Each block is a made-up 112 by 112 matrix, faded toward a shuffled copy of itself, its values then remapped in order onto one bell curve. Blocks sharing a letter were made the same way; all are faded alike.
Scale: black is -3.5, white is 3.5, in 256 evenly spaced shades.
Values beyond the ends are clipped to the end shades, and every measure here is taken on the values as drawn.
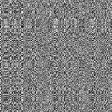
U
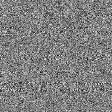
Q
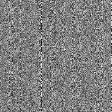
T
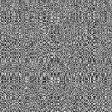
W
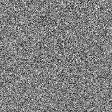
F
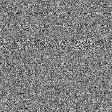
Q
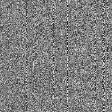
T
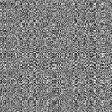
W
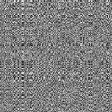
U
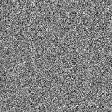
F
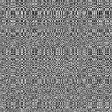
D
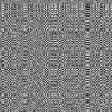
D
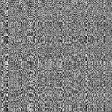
U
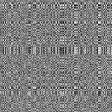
D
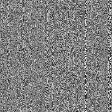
T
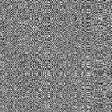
W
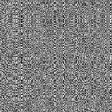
U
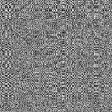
W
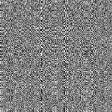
U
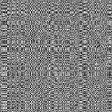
D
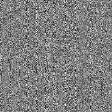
T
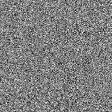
F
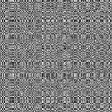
D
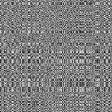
D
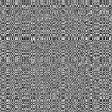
D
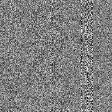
T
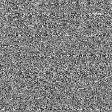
Q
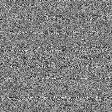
Q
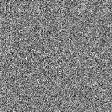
F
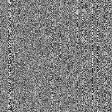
T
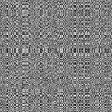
D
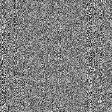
T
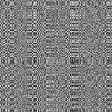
D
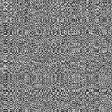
W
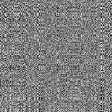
U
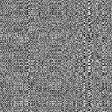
U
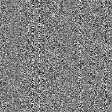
T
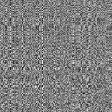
U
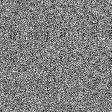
F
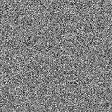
F
